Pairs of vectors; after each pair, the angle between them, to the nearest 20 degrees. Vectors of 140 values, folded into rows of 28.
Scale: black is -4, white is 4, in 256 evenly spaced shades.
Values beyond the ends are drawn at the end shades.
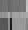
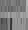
20 degrees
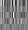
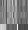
120 degrees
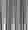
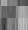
100 degrees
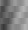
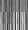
80 degrees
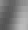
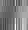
40 degrees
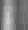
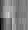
60 degrees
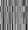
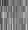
140 degrees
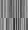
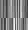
160 degrees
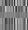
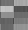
80 degrees
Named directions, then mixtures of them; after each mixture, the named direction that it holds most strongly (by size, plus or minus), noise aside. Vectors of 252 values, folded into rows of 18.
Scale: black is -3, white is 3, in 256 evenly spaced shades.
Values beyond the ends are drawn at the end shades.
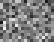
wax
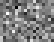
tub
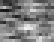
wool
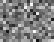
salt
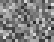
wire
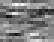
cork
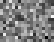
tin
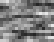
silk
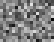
salt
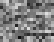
silk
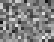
wax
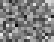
wax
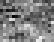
wool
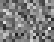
wire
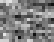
silk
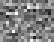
tub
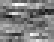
cork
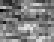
wool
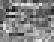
cork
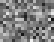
tub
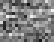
wax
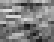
wool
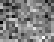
wax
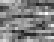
silk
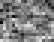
wax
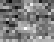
wool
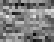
cork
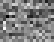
wax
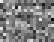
tin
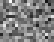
wax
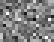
tub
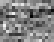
cork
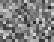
wire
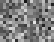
wire
